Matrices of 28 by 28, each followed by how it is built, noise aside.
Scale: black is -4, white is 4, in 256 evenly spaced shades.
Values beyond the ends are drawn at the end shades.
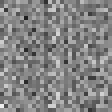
repeating rows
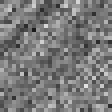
Hankel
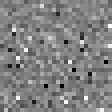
sparse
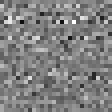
uneven rows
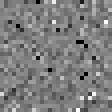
sparse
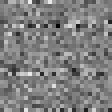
uneven rows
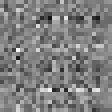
low rank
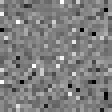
sparse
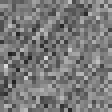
Hankel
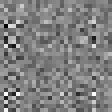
low rank
